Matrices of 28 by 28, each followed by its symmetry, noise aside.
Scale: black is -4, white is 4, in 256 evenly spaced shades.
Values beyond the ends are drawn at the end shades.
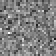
no symmetry.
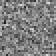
antisymmetric.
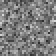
same after a half turn.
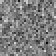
symmetric.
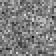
antisymmetric.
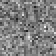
no symmetry.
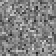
same after a half turn.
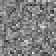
symmetric.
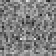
mirrored left to right.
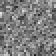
same after a half turn.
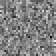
same after a half turn.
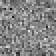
same after a half turn.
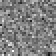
antisymmetric.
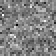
same after a half turn.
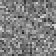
same after a half turn.
